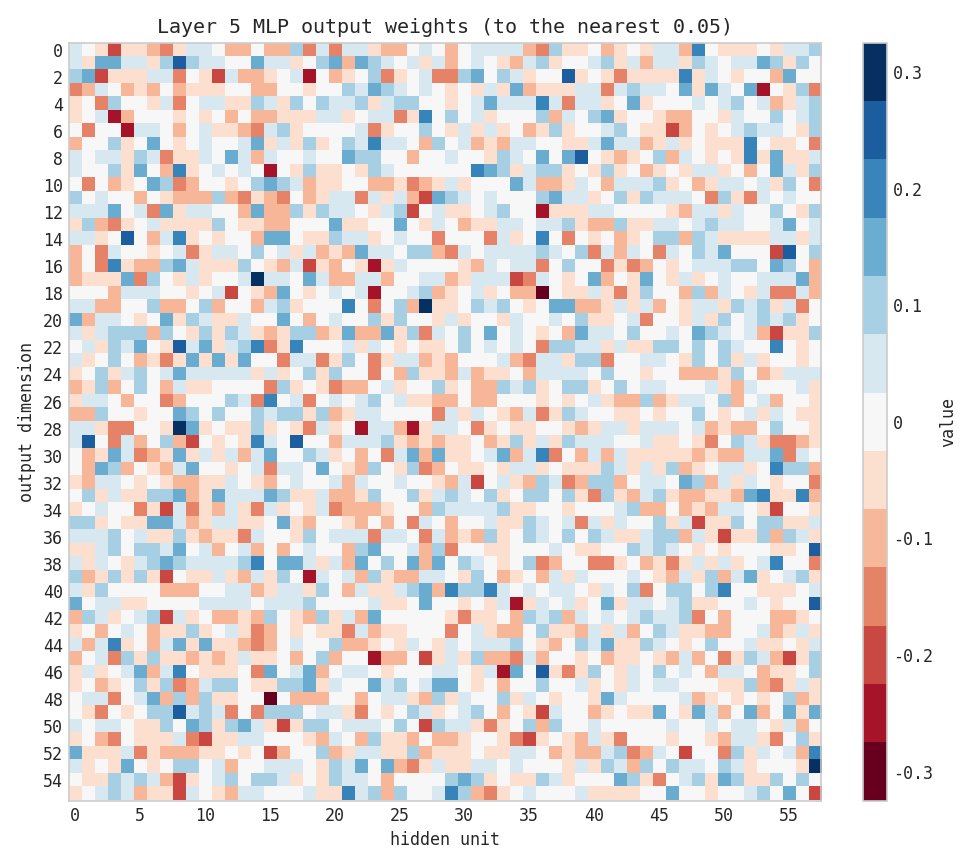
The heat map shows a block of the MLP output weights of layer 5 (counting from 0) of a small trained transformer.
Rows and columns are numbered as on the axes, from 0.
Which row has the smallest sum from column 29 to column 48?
51
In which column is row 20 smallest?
44
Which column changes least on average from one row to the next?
30
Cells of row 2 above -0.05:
30
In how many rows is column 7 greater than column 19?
21
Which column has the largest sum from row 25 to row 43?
8
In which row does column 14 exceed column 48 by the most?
17
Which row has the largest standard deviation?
2
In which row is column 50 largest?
40
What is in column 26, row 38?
0.15
